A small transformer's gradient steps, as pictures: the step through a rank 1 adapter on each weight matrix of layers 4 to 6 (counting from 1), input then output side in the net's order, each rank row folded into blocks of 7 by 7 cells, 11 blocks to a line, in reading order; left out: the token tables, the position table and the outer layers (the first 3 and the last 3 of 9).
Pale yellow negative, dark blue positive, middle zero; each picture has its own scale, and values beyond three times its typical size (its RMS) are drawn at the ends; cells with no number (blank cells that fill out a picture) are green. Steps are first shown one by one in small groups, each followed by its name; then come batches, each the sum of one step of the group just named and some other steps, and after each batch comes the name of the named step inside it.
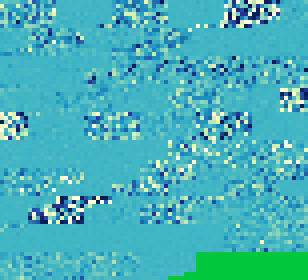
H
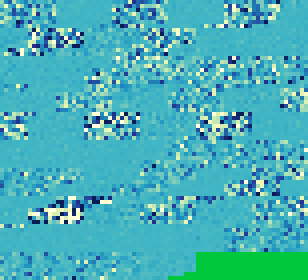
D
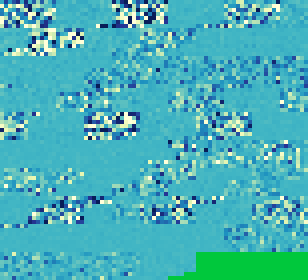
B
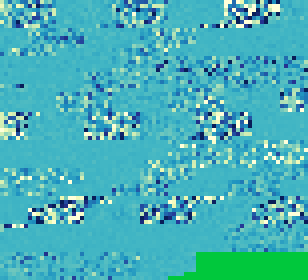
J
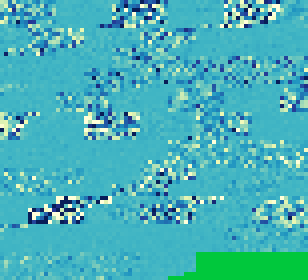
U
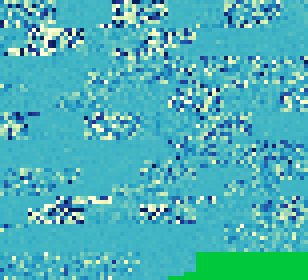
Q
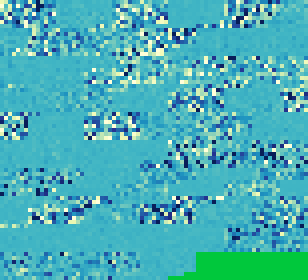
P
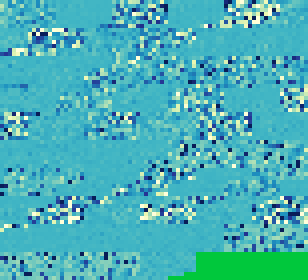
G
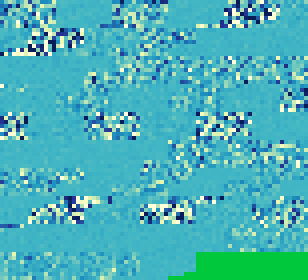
Q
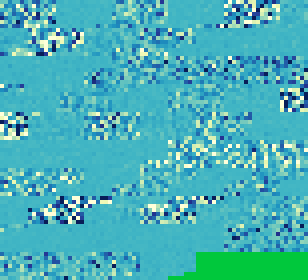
H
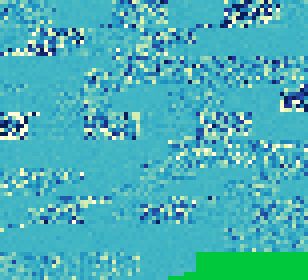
P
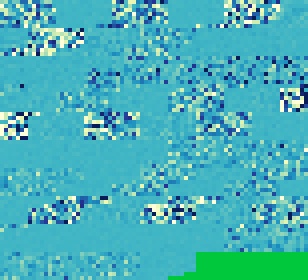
U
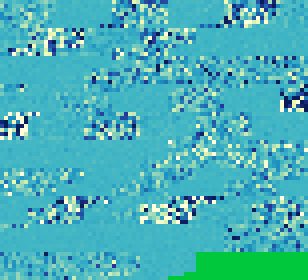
G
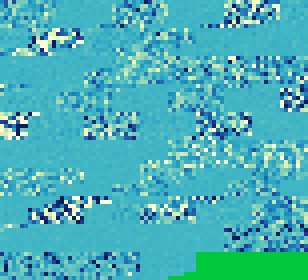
B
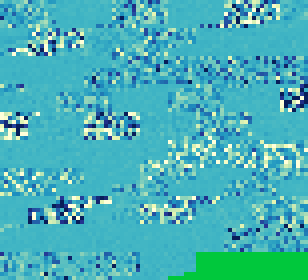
U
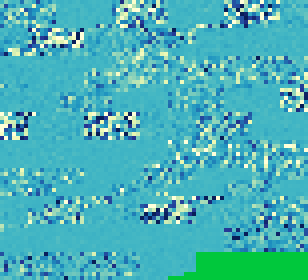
P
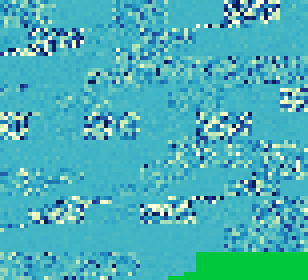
D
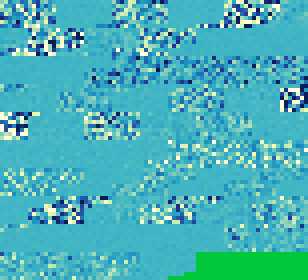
U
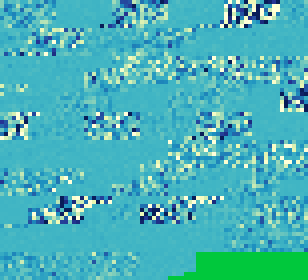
H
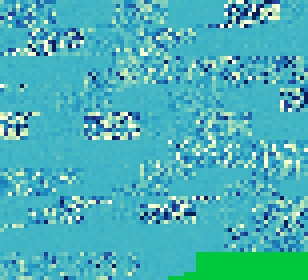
P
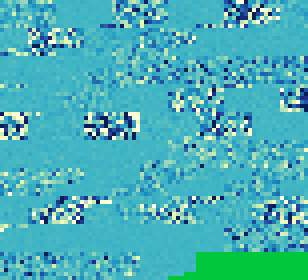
G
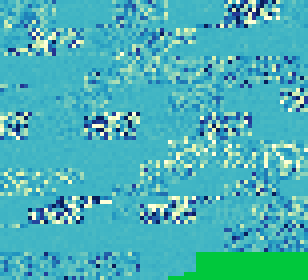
D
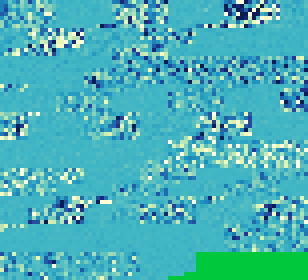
B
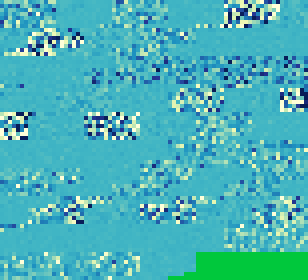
Q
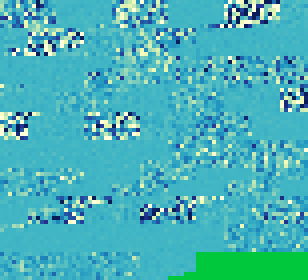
P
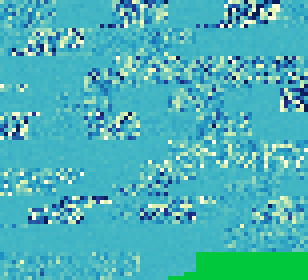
U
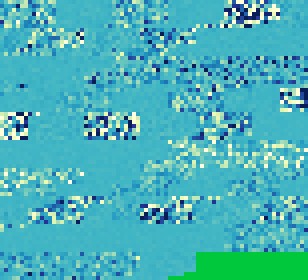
J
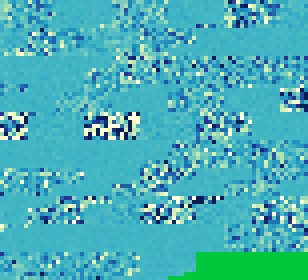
P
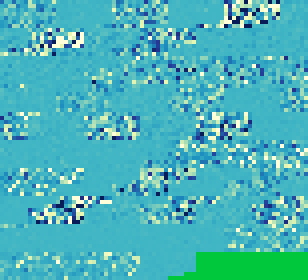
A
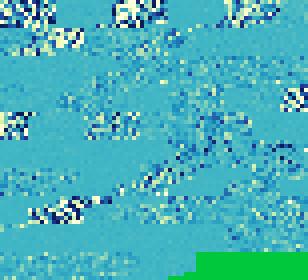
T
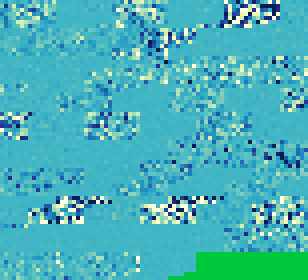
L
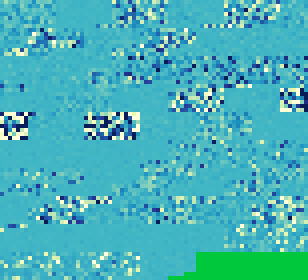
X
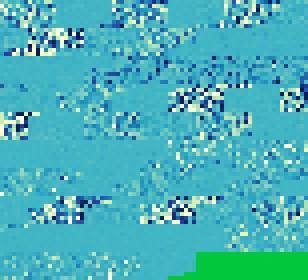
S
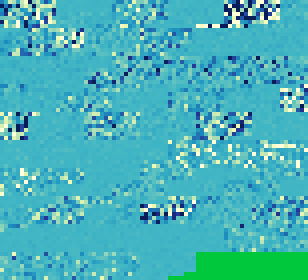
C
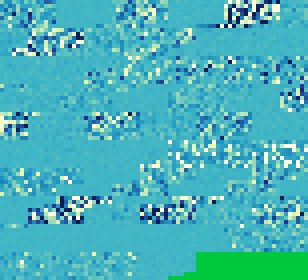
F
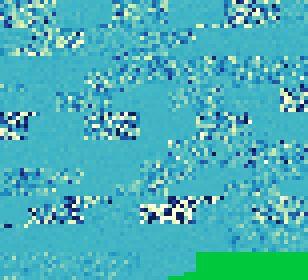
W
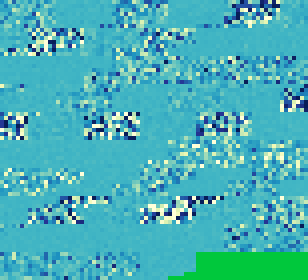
W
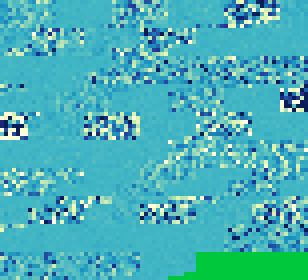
X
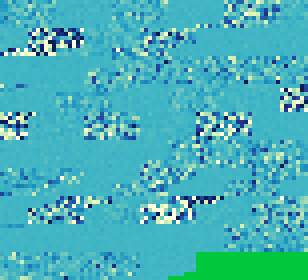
W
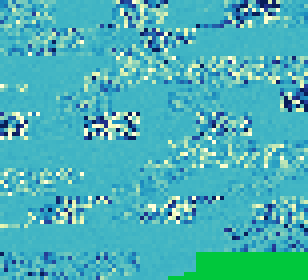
L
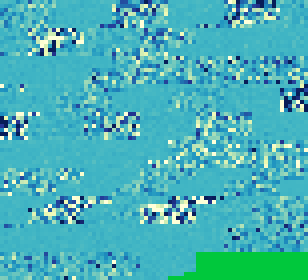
W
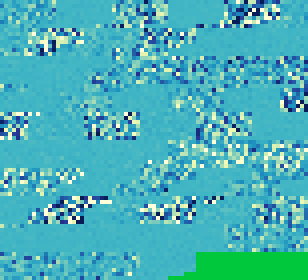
A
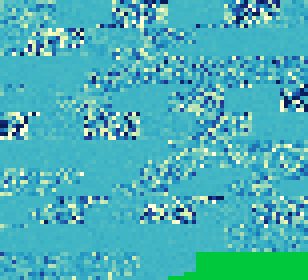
S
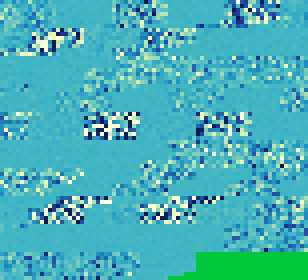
A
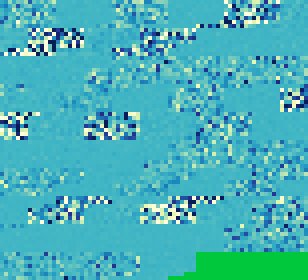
L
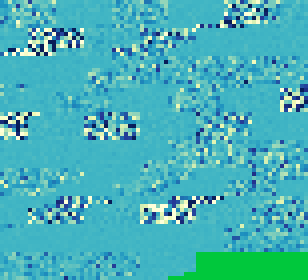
W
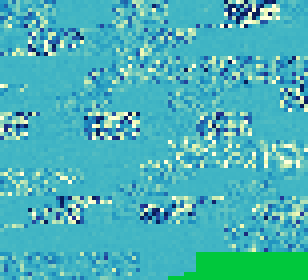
F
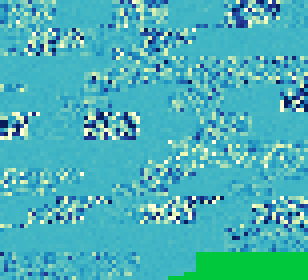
L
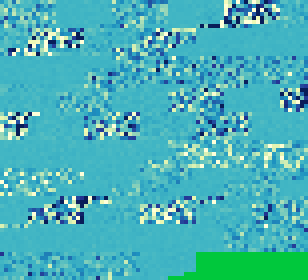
S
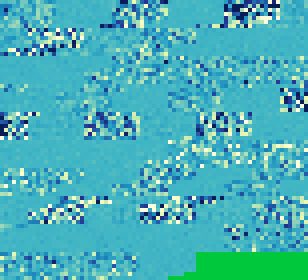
C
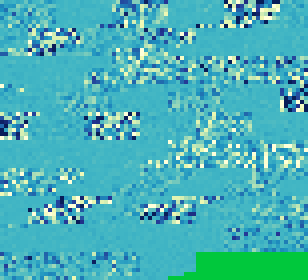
F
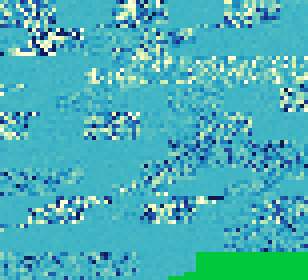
T
